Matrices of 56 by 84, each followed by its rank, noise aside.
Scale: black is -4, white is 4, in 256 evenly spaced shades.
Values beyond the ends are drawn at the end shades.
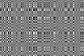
one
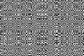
three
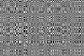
three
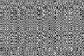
four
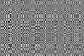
two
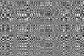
three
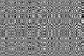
three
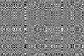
four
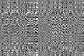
four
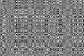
three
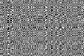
four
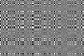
one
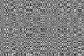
four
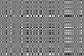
one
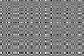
one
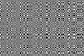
two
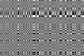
one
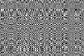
three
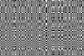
two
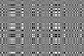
one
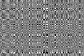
two
